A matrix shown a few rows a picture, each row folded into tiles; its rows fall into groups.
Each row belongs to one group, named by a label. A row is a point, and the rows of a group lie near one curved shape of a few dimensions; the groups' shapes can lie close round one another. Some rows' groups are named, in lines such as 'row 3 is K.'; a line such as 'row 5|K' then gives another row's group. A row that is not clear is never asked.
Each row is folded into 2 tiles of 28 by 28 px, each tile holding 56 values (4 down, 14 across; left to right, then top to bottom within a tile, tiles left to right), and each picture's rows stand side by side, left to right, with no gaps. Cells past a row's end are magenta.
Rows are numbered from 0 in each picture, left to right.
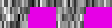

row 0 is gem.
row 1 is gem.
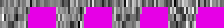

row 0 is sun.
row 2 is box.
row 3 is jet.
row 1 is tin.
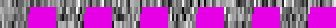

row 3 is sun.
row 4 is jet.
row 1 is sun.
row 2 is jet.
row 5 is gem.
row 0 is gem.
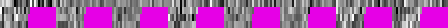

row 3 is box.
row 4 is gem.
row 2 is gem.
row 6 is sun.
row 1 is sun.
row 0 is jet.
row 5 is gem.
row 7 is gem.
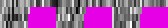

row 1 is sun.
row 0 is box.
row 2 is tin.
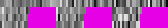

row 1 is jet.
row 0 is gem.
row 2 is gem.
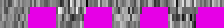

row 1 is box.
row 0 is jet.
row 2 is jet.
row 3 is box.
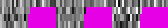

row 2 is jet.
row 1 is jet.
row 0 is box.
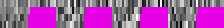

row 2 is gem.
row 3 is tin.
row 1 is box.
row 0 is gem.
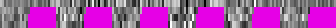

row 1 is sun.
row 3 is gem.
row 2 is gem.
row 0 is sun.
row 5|jet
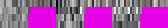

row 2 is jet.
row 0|jet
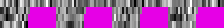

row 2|sun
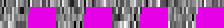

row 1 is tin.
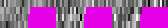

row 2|gem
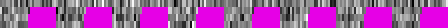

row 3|tin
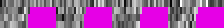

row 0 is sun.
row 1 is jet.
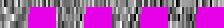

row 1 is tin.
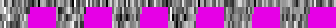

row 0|gem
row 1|box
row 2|box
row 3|sun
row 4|jet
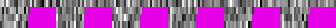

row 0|jet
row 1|tin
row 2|gem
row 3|box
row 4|tin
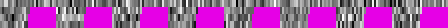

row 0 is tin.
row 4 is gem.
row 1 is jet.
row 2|jet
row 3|box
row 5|jet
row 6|gem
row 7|jet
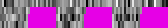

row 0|gem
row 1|sun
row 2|box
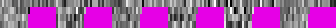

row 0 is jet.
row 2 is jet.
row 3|jet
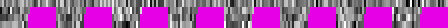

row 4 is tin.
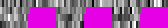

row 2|jet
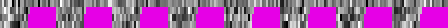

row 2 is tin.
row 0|gem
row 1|gem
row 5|sun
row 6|sun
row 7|gem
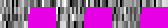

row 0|box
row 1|jet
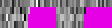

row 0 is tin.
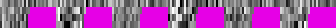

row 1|sun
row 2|jet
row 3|gem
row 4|jet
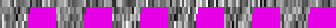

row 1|gem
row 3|gem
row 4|tin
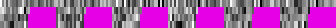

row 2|gem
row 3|sun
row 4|tin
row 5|tin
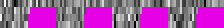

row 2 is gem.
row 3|tin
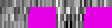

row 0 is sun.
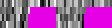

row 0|gem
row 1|box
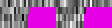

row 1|tin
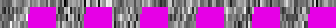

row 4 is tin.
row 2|gem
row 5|tin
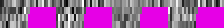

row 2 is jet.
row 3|jet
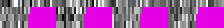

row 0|jet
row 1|jet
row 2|tin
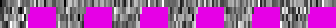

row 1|box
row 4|tin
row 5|jet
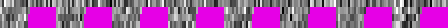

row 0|gem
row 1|box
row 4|tin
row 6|gem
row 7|gem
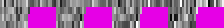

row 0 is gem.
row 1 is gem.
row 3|gem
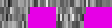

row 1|sun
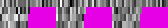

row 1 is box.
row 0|jet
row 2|gem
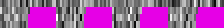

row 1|tin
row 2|gem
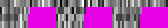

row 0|jet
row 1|jet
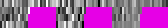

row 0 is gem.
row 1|jet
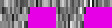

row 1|tin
